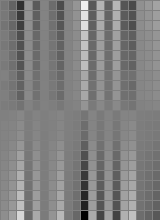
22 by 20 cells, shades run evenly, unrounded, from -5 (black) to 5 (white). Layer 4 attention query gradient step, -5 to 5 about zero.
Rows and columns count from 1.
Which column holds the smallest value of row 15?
11
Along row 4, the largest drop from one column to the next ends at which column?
12
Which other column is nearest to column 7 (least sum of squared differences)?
1
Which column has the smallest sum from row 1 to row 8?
3
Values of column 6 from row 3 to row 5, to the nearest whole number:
0 0 0
